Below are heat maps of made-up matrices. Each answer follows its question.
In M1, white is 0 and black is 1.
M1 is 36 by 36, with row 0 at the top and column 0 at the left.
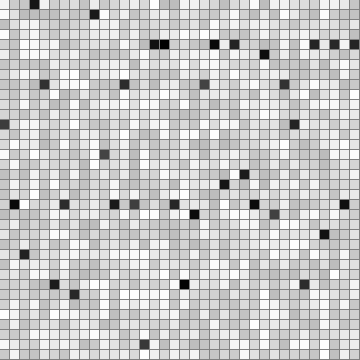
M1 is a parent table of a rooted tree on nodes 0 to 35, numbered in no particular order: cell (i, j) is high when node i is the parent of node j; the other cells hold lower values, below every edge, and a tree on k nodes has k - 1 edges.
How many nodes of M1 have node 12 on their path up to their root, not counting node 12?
4
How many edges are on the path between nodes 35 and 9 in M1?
5
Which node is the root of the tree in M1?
8
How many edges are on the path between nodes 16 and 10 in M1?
3
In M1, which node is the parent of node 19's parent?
4
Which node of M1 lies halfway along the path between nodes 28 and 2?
20
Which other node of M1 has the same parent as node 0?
29
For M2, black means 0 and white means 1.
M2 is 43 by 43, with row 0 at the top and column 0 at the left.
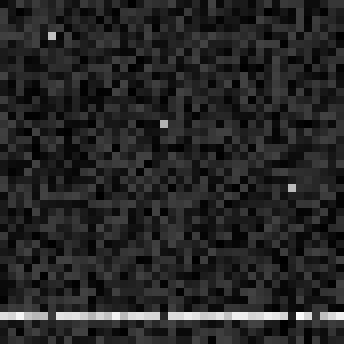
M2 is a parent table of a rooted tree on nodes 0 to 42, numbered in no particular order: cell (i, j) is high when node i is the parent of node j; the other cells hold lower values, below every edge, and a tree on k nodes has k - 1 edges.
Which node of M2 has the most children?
39
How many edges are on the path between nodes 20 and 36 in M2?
4
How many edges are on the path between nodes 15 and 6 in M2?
3
